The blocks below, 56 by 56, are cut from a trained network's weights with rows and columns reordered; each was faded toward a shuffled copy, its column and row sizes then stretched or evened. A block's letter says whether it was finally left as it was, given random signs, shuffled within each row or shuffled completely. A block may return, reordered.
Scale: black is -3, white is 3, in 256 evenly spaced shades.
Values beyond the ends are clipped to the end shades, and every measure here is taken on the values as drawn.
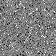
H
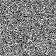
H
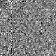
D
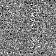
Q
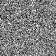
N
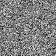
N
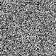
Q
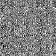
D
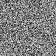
H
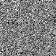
Q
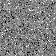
H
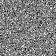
H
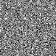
Q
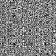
D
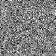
D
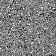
H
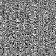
D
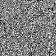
Q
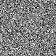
N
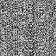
D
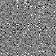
D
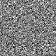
D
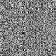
D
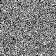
H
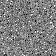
H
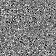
N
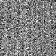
D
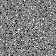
H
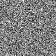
N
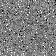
H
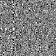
D
